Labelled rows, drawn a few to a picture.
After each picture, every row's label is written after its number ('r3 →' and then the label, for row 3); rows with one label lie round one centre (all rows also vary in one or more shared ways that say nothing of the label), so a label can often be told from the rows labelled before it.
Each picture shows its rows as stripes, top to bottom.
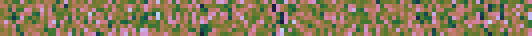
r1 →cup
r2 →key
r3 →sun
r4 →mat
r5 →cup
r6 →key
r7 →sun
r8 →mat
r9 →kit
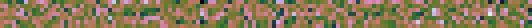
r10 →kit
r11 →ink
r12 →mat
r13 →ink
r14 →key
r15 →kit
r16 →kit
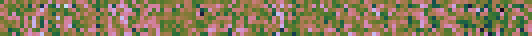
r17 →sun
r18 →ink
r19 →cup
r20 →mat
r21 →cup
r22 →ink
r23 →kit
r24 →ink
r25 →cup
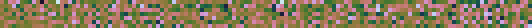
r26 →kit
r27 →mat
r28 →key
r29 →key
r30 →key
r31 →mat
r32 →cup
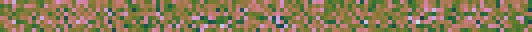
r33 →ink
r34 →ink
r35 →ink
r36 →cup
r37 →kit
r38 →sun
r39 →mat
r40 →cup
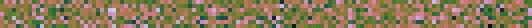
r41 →cup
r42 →mat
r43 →mat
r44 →kit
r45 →kit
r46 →ink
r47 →mat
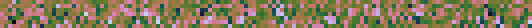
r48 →cup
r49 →mat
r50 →cup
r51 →key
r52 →ink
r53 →kit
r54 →kit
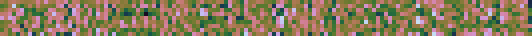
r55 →ink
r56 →kit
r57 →cup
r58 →mat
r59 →key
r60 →sun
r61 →kit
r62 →ink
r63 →mat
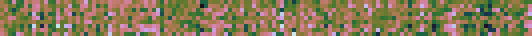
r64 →ink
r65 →sun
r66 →sun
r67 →mat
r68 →kit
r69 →mat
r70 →kit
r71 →key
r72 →kit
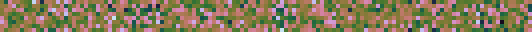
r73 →cup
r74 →mat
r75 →sun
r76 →kit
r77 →kit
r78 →key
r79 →ink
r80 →ink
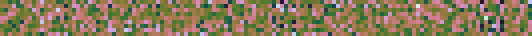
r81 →cup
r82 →mat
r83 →kit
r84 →sun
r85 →key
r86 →key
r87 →sun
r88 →cup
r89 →cup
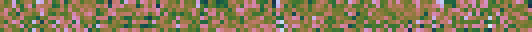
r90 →cup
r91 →ink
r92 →kit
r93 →mat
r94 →mat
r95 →kit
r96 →mat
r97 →sun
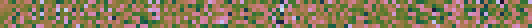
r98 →key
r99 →mat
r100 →key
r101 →cup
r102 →cup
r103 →mat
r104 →cup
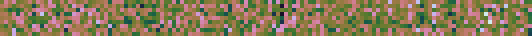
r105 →sun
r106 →sun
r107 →sun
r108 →cup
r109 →kit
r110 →mat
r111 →cup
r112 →sun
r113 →ink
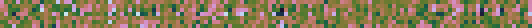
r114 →kit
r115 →mat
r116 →mat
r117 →sun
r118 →mat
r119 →key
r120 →ink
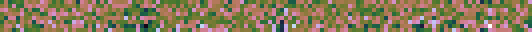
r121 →sun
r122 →ink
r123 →mat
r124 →sun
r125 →cup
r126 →sun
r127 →ink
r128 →mat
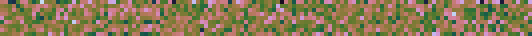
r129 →mat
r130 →sun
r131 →key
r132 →mat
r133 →kit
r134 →mat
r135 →key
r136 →key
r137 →sun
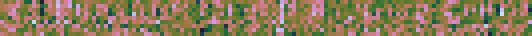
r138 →kit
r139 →key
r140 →ink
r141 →mat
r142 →kit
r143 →kit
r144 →key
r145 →mat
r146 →key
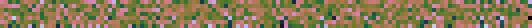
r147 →mat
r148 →key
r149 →cup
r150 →sun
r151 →ink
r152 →key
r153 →ink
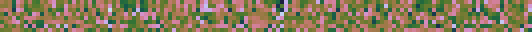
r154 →key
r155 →key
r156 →kit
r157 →cup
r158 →ink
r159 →ink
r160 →ink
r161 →sun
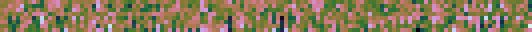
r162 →ink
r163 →mat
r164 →key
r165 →kit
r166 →sun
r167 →ink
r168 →cup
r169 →mat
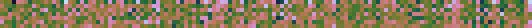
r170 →sun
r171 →mat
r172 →ink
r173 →mat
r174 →key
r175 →key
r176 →mat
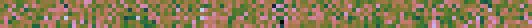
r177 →mat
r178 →kit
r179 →cup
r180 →ink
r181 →ink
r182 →sun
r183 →mat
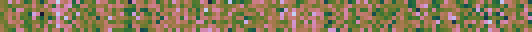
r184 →key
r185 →ink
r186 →key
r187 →kit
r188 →kit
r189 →cup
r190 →kit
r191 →kit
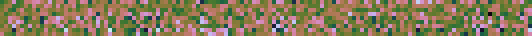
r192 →sun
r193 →sun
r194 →mat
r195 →cup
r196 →mat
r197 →ink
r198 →ink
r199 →cup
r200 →kit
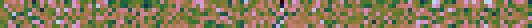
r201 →cup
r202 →mat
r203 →cup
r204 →ink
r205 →mat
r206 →sun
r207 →cup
